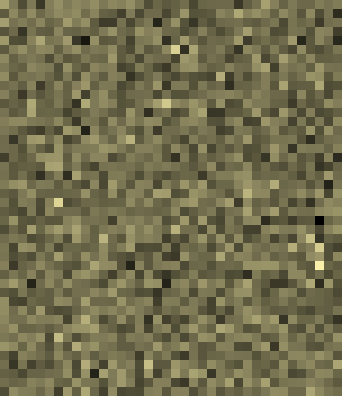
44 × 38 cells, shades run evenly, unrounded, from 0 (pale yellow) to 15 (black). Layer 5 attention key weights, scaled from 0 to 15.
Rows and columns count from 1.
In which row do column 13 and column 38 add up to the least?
41
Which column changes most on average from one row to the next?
21
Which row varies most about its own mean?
5
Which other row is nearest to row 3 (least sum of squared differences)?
34
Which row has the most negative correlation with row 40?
25
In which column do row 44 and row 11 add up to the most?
14
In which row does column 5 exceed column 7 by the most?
23
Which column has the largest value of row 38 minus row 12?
19
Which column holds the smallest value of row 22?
28
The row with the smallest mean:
26
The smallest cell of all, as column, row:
36, 30
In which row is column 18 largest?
3
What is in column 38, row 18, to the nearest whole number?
12
